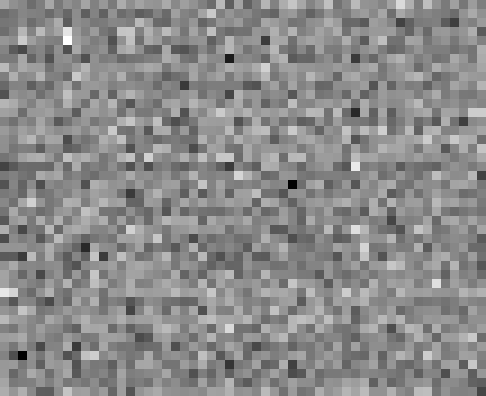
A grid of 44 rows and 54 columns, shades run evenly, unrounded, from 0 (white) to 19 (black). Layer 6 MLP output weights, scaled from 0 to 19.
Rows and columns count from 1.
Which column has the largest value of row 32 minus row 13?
53
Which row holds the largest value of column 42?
10
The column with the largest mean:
21
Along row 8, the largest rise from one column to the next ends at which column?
31
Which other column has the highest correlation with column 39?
1
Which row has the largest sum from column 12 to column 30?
19
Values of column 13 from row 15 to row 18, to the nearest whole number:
4 7 8 9
